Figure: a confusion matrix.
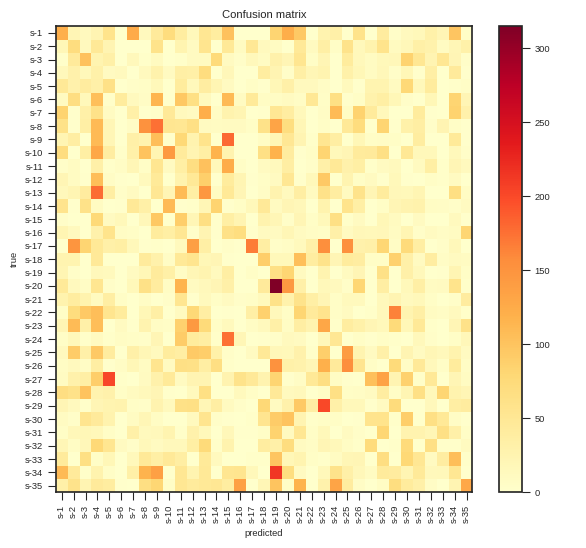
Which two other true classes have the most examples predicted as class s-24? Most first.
s-35, s-7
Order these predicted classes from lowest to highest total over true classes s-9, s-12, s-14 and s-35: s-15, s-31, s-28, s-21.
s-28, s-31, s-21, s-15
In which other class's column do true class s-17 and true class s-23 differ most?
s-25
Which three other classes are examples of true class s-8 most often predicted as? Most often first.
s-9, s-19, s-4
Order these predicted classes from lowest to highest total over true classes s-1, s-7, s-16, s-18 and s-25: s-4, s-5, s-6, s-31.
s-6, s-31, s-5, s-4
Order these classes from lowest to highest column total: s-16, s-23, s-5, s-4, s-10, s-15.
s-16, s-10, s-5, s-15, s-23, s-4
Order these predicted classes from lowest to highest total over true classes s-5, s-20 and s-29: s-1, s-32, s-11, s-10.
s-10, s-32, s-1, s-11
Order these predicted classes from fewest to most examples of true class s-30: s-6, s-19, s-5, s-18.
s-6, s-5, s-18, s-19
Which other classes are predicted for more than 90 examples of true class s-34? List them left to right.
s-1, s-8, s-9, s-19
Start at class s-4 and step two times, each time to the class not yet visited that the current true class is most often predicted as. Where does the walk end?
s-11
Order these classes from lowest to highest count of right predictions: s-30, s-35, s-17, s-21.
s-21, s-30, s-35, s-17
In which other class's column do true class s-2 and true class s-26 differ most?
s-19
